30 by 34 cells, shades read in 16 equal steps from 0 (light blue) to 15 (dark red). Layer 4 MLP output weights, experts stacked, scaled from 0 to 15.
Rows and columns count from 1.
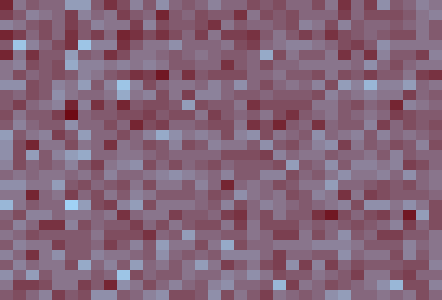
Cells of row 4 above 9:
19
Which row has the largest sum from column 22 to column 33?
22
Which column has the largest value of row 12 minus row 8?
6
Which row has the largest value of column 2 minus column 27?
30
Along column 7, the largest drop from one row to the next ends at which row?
5
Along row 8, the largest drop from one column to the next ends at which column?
14
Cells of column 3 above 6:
25
